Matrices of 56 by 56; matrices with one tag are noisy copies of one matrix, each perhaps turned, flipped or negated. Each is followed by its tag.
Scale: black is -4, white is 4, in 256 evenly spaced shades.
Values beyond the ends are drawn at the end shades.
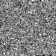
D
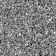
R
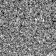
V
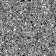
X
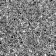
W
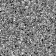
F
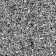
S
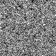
R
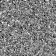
F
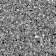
V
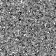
V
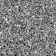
R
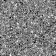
W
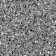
F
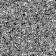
X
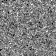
S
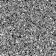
V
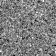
W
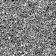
D
